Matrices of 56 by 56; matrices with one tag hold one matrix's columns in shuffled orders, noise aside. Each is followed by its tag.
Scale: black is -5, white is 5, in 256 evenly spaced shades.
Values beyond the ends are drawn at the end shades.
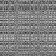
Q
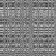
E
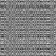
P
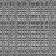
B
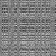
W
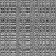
W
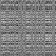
Q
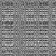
B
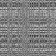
E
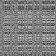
Q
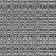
P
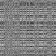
B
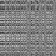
Q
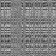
E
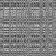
E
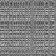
B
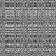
E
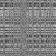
E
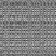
B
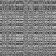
Q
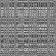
E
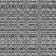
P
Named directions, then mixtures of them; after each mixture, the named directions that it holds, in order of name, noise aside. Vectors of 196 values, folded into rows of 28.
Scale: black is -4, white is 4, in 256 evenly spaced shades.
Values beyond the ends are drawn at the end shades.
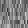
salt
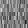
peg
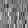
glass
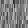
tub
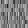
glass, peg, tub.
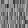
glass, peg, tub.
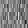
glass, peg.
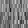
glass, salt.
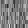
glass, tub.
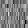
glass, peg, tub.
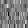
glass, salt, tub.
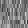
salt.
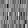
glass, peg, tub.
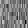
glass, peg.
